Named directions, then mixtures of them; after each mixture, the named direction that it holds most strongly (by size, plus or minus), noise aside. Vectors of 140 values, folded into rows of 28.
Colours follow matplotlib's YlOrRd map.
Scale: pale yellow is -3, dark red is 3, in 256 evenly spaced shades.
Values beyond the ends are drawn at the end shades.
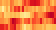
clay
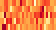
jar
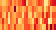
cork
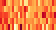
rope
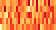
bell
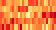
rope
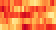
clay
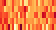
rope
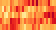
clay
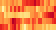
clay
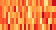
cork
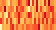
bell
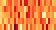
rope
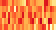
cork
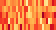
rope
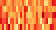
rope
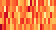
bell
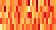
bell
